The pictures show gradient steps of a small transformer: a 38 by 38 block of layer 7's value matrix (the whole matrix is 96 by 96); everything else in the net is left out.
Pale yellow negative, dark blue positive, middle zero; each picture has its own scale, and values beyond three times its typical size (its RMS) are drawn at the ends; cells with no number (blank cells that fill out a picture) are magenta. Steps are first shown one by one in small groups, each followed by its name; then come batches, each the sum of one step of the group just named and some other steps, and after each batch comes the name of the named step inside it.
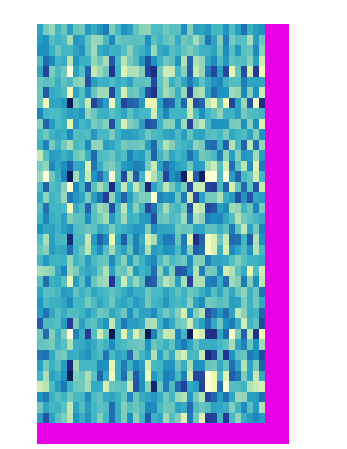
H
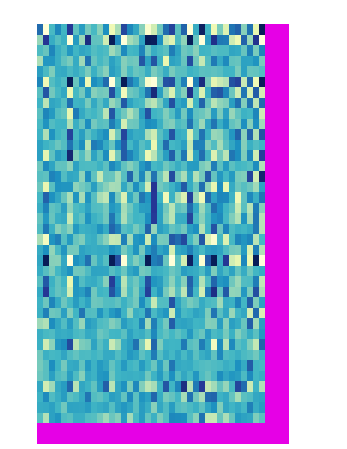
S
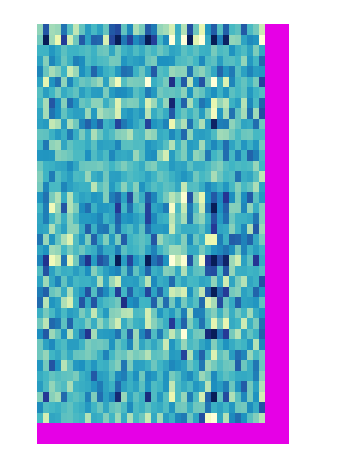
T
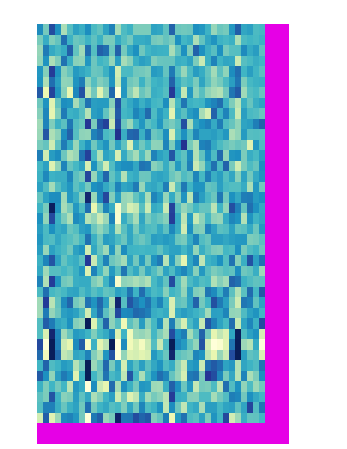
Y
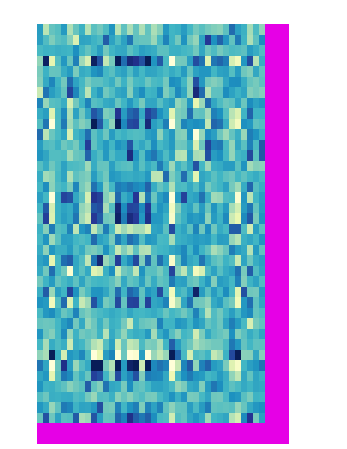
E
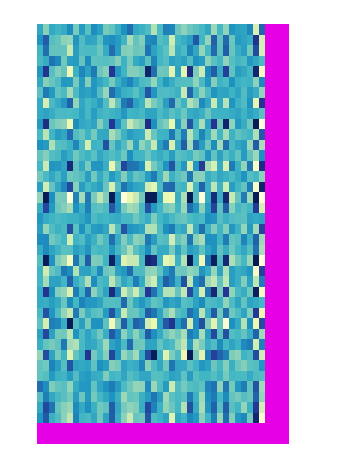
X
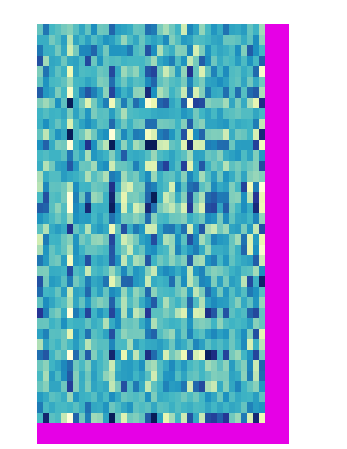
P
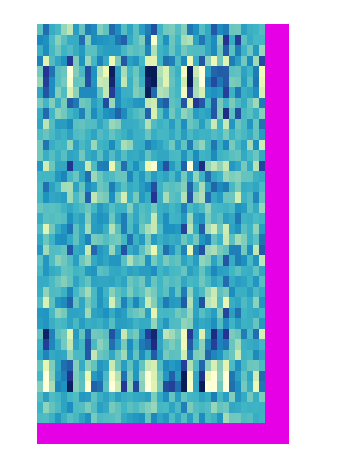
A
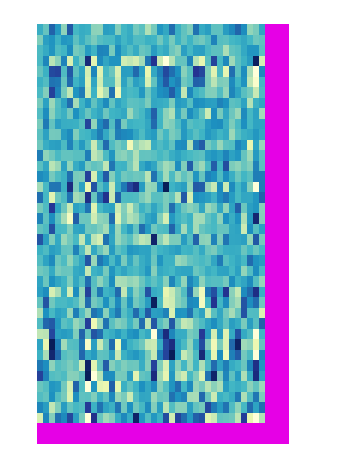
Y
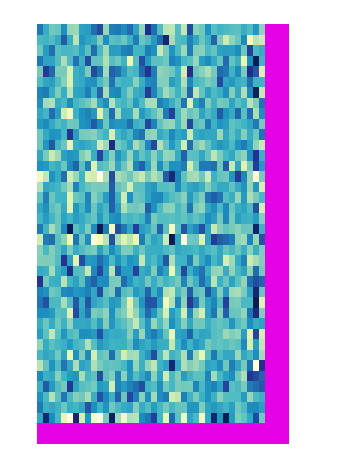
P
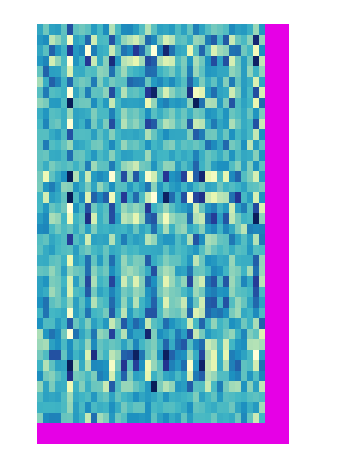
H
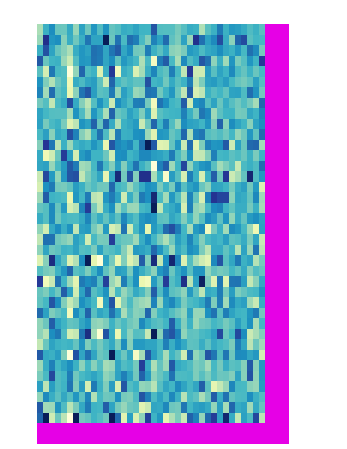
P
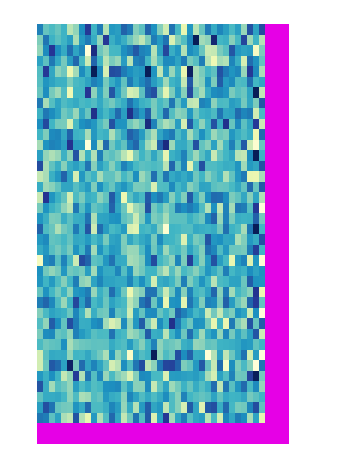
X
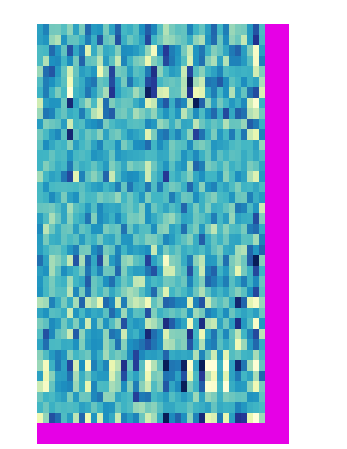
A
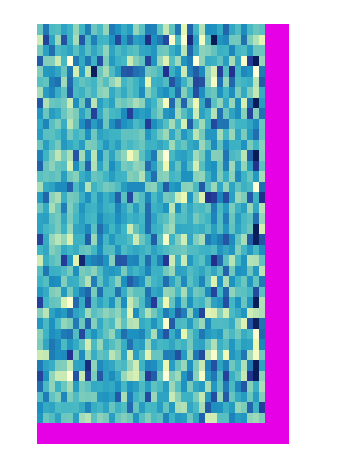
T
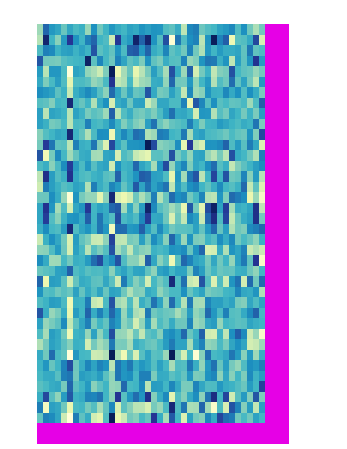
P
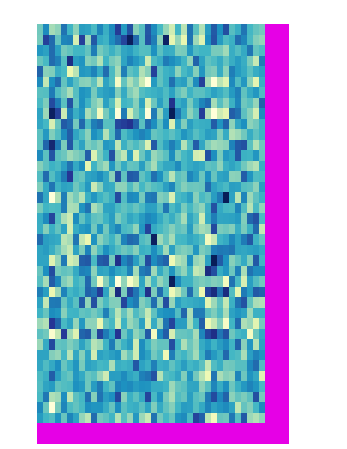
T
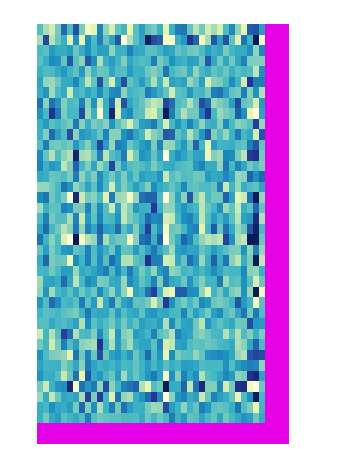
S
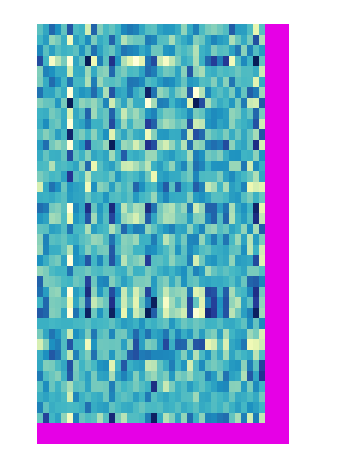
P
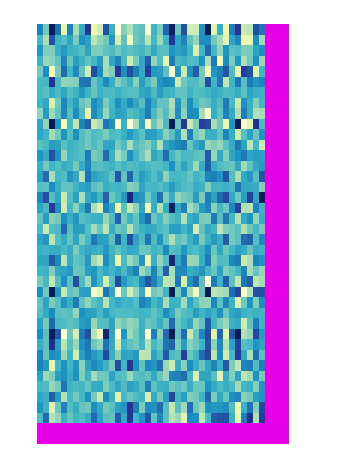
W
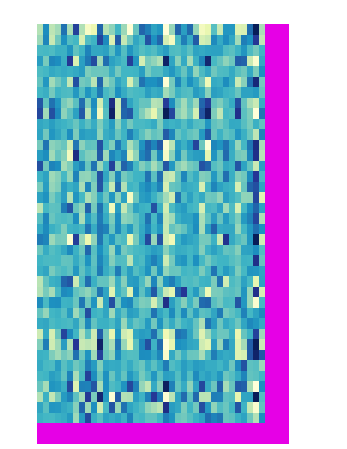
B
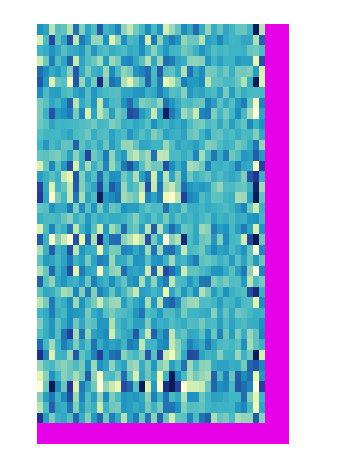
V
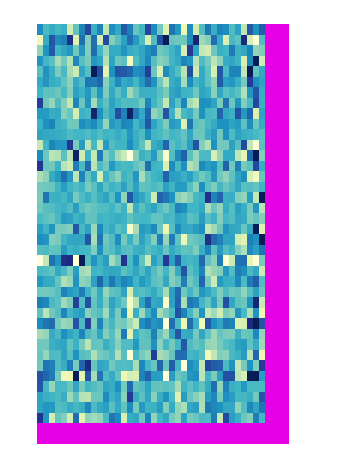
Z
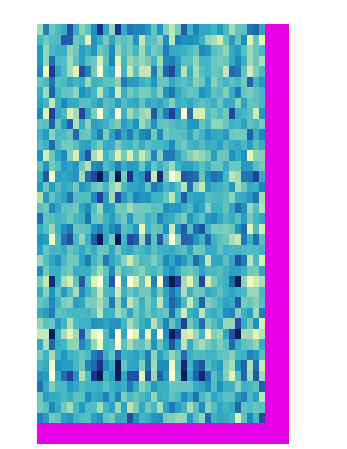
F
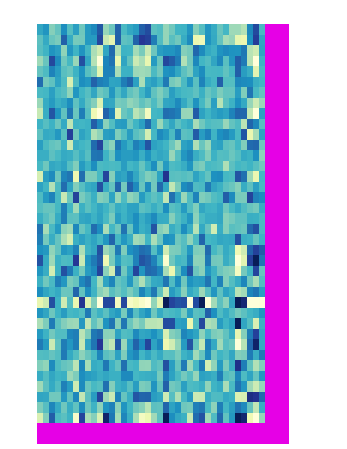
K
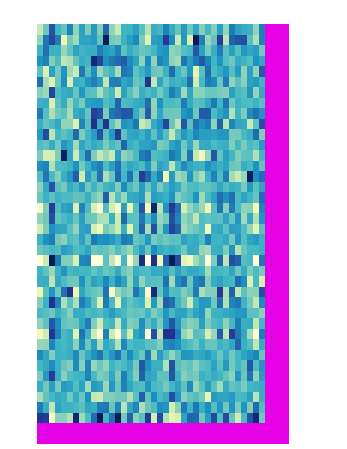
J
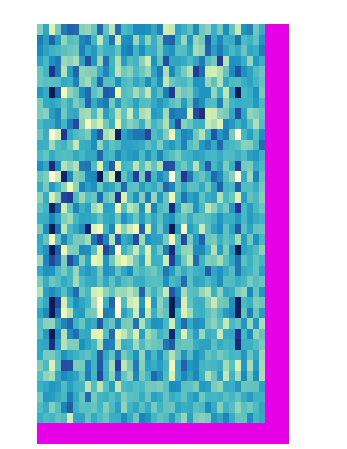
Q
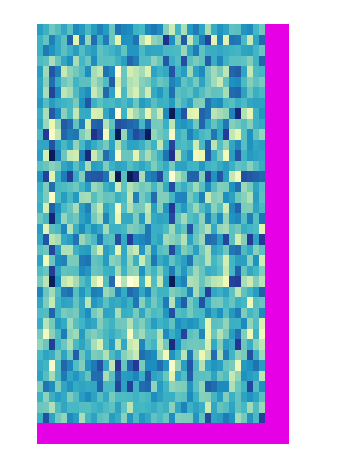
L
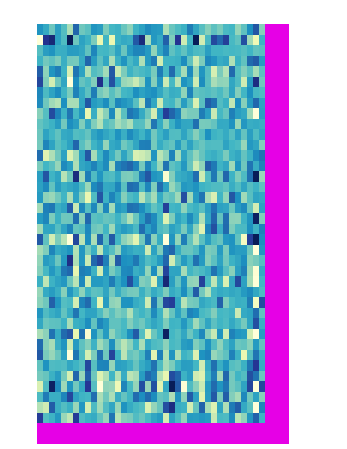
V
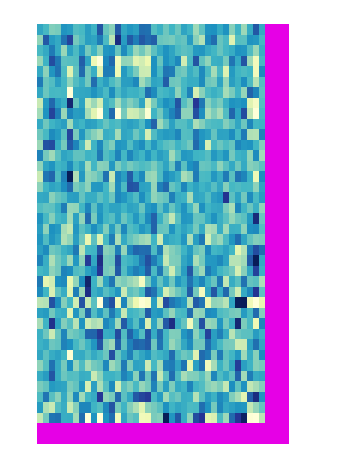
K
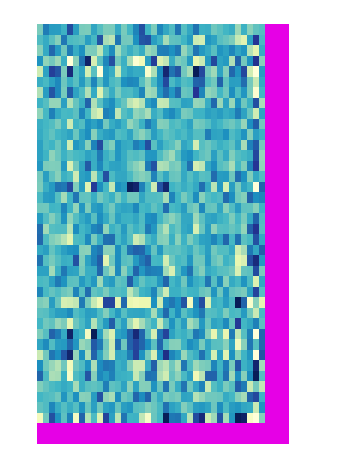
K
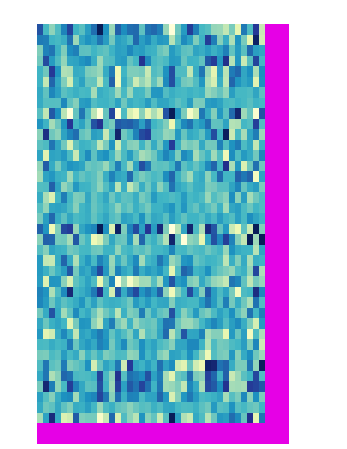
L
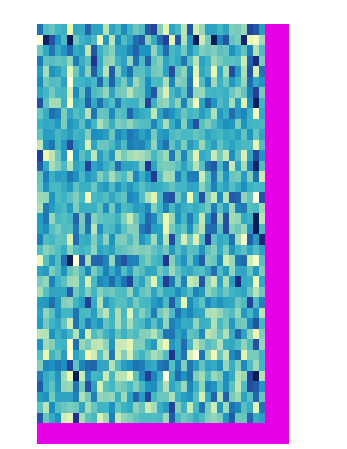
Z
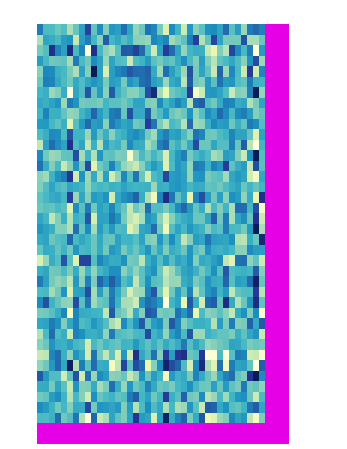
Z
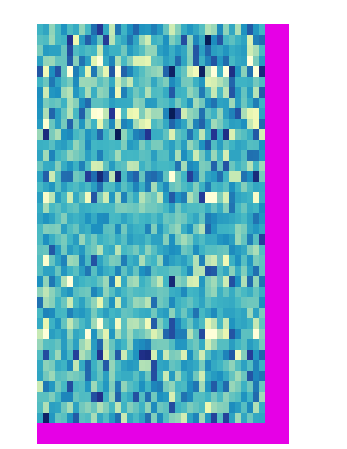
L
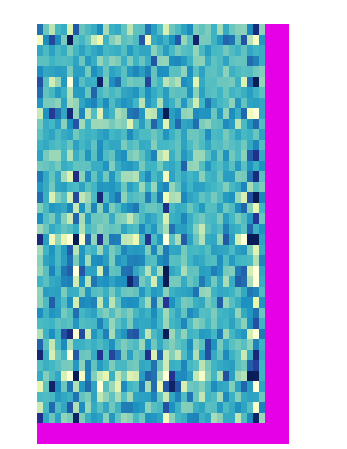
V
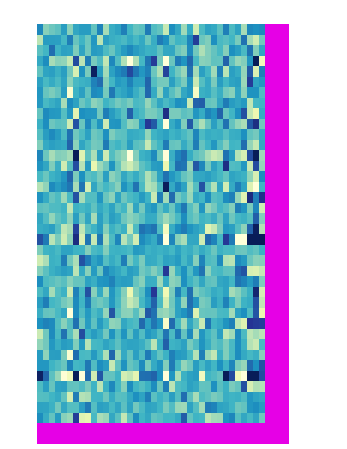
Z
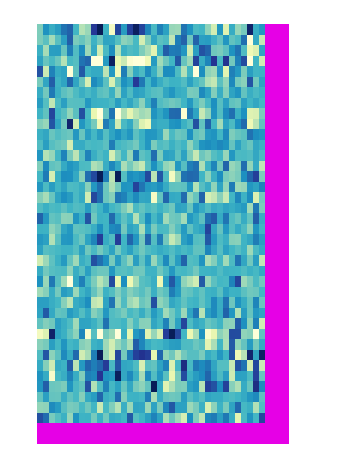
F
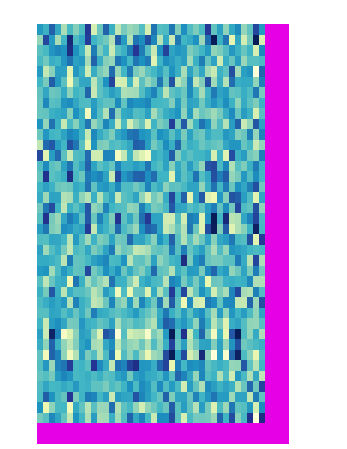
W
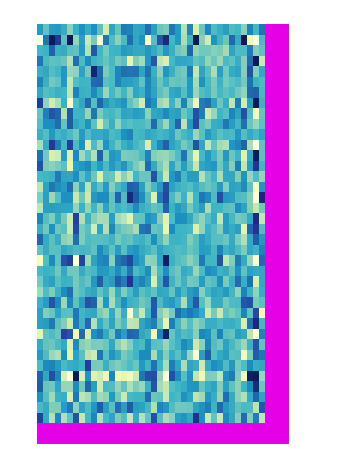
Z
